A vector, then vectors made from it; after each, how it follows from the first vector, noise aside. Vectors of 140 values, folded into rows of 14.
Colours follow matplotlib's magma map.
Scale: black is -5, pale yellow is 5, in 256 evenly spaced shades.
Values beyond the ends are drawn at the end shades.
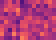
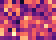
scaled up.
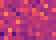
negated, partly zeroed.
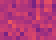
reversed, negated, shrunk.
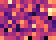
wrapped around, scaled up.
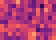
reversed, negated.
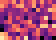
wrapped around, negated, scaled up.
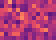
wrapped around, negated.
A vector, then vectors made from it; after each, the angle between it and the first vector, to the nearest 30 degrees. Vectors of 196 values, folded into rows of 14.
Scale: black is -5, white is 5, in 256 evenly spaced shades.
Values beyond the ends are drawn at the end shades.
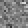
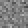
150 degrees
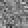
30 degrees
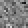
150 degrees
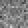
120 degrees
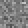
30 degrees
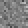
30 degrees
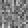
90 degrees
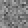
60 degrees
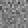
90 degrees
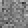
120 degrees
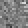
30 degrees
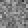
60 degrees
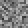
120 degrees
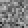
90 degrees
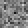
120 degrees
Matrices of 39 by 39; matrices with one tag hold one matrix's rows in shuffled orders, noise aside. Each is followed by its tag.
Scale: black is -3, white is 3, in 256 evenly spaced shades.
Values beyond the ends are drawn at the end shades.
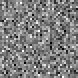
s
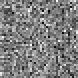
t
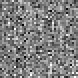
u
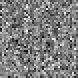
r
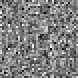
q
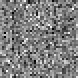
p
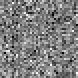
p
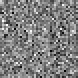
s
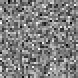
q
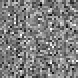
u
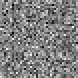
p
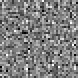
r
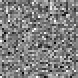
q
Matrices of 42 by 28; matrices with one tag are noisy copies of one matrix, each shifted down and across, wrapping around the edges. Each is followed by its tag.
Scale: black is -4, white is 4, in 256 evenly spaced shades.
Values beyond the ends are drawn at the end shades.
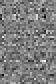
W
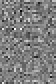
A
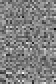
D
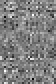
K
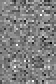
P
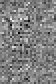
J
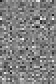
D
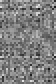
K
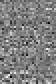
D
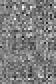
K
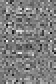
A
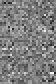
W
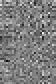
A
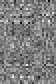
K
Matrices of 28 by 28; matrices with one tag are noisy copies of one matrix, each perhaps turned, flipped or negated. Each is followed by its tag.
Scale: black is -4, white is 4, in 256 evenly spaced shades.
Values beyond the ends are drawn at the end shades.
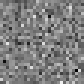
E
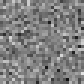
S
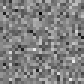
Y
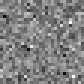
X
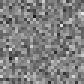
X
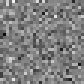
Y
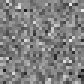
Y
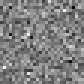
X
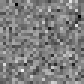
X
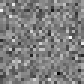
Y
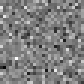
X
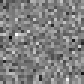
S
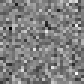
X
